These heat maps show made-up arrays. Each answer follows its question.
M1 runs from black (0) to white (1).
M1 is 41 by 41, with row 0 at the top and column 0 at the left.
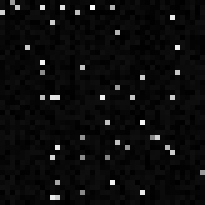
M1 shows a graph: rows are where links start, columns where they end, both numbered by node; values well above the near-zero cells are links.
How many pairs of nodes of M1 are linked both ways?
1
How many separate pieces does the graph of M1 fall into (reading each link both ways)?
4
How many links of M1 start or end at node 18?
1
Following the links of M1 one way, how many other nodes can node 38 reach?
3
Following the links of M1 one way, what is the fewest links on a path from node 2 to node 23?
3
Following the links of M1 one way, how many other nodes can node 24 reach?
3
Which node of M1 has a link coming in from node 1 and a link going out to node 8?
node 12
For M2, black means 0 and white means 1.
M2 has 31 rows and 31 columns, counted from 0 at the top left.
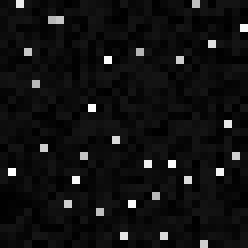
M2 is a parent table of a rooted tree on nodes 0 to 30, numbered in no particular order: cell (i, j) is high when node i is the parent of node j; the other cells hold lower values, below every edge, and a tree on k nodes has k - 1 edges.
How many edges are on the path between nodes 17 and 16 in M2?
5
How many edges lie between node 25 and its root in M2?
5
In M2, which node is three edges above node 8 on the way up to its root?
3
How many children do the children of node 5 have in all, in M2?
1
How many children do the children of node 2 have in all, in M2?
4
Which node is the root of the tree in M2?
0
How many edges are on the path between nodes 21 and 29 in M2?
2
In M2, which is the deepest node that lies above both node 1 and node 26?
20
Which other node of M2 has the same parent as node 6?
7
